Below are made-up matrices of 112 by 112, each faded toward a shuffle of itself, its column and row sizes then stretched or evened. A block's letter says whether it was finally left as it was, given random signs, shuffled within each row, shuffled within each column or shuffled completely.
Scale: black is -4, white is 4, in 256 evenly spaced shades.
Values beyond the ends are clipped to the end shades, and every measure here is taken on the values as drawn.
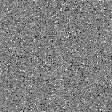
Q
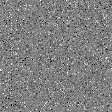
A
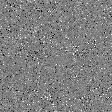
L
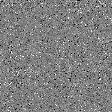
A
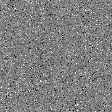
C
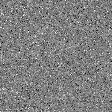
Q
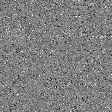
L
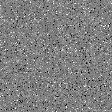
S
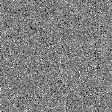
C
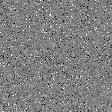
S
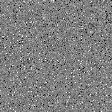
S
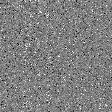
C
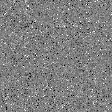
S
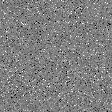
L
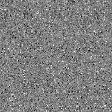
S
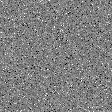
Q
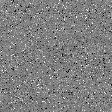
S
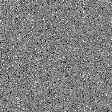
C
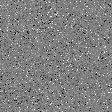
Q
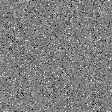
A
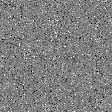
S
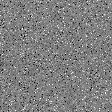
C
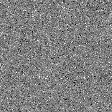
L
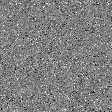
L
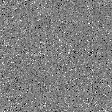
S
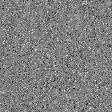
C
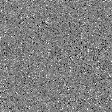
S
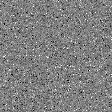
S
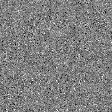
S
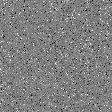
C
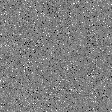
C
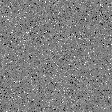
L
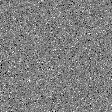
C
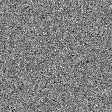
Q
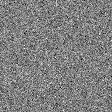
Q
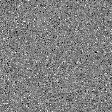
A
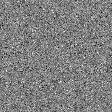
L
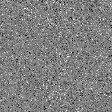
S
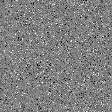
C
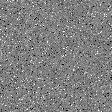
Q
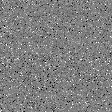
L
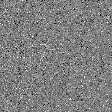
A
